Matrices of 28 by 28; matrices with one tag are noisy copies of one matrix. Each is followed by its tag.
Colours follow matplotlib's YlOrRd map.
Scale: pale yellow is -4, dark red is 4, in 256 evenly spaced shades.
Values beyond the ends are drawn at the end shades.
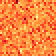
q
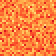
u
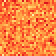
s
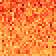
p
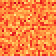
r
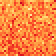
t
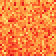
t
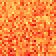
t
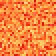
r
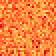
q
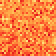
t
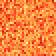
s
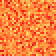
u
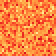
s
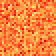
s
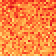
p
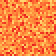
u
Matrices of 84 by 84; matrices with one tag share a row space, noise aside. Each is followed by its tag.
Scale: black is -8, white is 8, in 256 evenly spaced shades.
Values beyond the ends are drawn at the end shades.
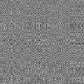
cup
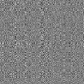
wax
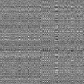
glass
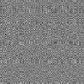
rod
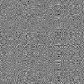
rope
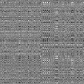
glass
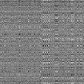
glass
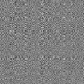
wax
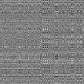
glass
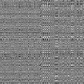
glass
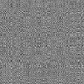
cup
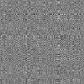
rope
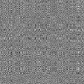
cup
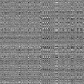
glass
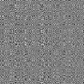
wax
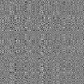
wax
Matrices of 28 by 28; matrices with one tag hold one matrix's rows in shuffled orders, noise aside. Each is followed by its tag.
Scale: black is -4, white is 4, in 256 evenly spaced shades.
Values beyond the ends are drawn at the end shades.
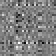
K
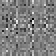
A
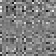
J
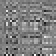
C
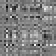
C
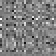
J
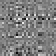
K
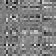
C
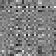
K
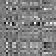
C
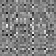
A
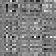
C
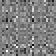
A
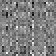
A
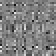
J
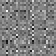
A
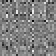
A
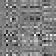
C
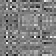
C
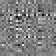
K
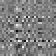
K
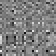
J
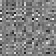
J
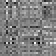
C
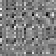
J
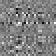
K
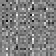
A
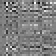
C
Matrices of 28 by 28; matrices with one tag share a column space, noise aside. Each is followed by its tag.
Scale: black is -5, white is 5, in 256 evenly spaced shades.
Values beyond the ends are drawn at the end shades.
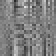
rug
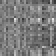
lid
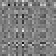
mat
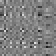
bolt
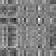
lid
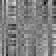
rug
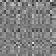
mat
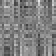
rug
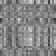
lid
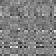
bolt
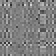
mat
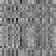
lid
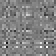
bolt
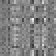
lid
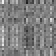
lid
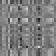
lid
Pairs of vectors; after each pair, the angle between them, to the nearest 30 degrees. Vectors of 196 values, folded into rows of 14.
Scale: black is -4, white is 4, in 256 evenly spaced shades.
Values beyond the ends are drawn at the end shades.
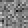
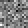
30 degrees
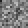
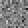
120 degrees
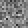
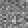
90 degrees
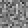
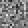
150 degrees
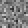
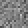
90 degrees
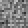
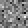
60 degrees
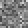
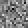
90 degrees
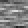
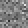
90 degrees
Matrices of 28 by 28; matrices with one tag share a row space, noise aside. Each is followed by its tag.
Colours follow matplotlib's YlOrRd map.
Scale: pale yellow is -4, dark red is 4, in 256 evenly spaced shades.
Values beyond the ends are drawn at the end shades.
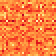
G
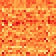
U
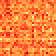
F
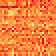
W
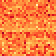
U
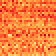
W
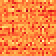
W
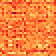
U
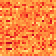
F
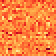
U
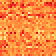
G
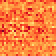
G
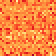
F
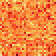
U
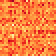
W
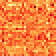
U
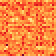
G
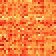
G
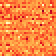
F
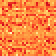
U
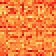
G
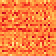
W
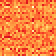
F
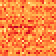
G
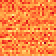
W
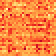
U
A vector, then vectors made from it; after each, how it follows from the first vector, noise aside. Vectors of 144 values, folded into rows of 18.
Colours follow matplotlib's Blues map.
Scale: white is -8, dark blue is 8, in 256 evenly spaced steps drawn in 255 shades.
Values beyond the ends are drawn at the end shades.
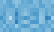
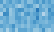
reversed.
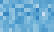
reversed.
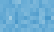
shrunk.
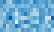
negated, scaled up.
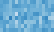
sign-scrambled.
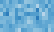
reversed.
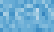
reversed, negated.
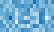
negated, scaled up.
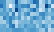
wrapped around, scaled up.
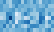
negated, scaled up.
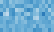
reversed, negated.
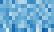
wrapped around, scaled up.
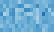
reversed, negated.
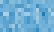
reversed, negated.
